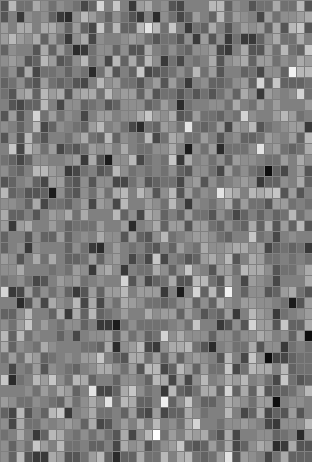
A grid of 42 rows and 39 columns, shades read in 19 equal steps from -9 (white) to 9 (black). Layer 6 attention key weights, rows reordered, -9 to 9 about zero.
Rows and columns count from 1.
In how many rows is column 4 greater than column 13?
20
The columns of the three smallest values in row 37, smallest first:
21, 14, 24
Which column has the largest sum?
9
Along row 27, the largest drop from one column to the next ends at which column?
29
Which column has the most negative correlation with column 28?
4
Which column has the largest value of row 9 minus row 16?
5
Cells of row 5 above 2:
9
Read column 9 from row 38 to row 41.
5 -2 0 1
